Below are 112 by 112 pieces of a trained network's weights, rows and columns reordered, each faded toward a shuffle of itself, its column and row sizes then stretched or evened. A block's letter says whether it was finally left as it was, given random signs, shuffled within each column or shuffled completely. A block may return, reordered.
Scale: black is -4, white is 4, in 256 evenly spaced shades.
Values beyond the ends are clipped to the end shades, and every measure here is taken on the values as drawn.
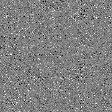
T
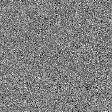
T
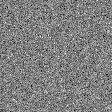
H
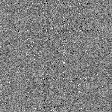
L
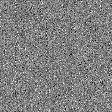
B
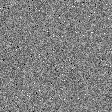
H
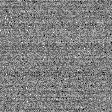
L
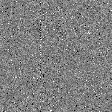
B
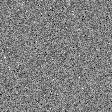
B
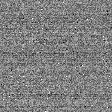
L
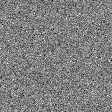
H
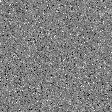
H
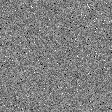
H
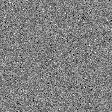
B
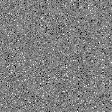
L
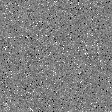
B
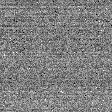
L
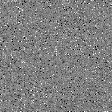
L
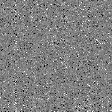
L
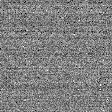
L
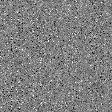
B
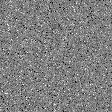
H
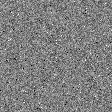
H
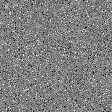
H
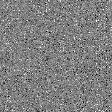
T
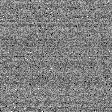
L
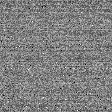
L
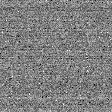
L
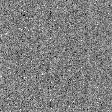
B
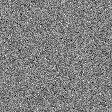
H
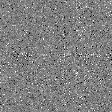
T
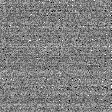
L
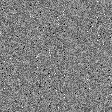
B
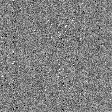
B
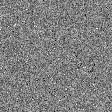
H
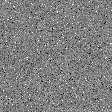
H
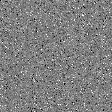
B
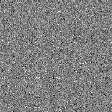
L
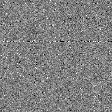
L
